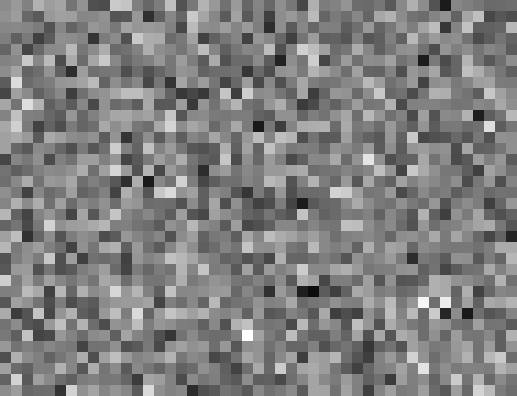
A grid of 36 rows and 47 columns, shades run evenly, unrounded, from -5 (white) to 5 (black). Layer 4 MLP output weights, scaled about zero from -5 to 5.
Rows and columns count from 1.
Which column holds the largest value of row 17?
14
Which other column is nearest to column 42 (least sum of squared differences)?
37
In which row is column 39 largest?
6
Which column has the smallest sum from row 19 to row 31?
13
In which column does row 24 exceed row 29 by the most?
38
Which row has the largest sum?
4
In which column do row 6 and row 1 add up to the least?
29
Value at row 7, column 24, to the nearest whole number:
1
